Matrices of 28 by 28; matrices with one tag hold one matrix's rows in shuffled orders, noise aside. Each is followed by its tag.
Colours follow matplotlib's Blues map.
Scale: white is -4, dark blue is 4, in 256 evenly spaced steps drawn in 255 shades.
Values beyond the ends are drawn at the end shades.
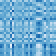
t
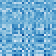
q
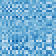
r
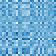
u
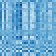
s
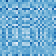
u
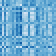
s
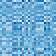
q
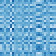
t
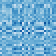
q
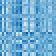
s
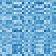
q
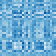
q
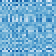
r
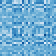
q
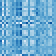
s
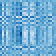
s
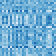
r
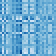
s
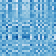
u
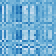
s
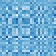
u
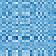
u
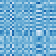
t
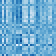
s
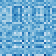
q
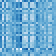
s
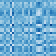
t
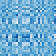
u
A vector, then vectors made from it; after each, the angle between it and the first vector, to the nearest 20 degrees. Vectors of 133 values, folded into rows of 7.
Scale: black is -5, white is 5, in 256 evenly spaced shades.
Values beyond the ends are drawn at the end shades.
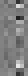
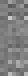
60 degrees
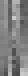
100 degrees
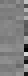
100 degrees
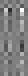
80 degrees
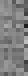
100 degrees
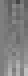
80 degrees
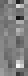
20 degrees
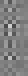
100 degrees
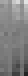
100 degrees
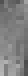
80 degrees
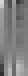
80 degrees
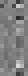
20 degrees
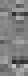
120 degrees
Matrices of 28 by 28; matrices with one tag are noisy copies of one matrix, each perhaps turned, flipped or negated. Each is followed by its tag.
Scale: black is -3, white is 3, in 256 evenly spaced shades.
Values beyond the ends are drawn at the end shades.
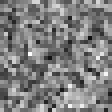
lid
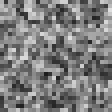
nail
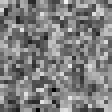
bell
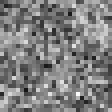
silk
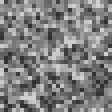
lid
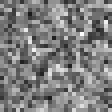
lid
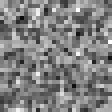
bell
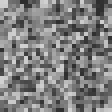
bell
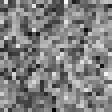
lid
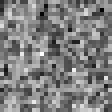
bell
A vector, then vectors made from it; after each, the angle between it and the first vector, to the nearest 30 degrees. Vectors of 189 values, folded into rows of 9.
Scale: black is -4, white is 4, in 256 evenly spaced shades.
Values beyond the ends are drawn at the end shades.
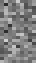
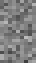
90 degrees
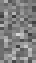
60 degrees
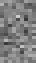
60 degrees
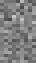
120 degrees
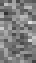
120 degrees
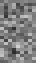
120 degrees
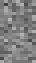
30 degrees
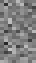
30 degrees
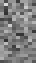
150 degrees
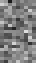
90 degrees
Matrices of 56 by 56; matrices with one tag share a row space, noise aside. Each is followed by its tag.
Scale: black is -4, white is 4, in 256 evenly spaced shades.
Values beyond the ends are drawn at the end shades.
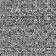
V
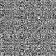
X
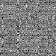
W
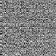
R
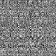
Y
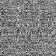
W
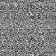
Y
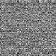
W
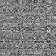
V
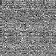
R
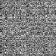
R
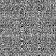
X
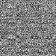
W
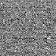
V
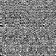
R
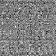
Y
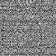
Y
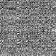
W
